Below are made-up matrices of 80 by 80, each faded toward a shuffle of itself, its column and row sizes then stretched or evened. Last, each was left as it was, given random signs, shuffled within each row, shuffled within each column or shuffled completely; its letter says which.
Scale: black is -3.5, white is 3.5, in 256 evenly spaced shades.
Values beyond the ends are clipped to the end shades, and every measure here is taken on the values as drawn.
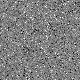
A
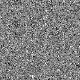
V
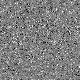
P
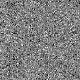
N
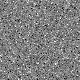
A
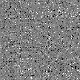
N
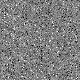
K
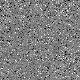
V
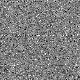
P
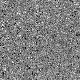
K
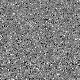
P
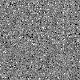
V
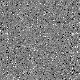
V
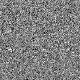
V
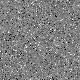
A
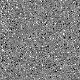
V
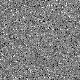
P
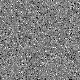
K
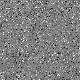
P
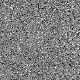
V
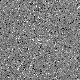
K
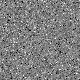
A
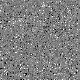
V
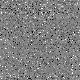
P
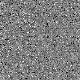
V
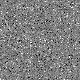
P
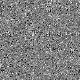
V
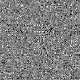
N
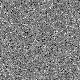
A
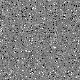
V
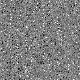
K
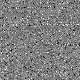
P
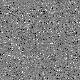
P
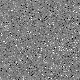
A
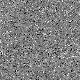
P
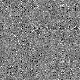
N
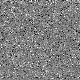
P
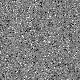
A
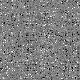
N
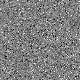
A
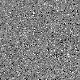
V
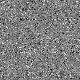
P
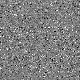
P
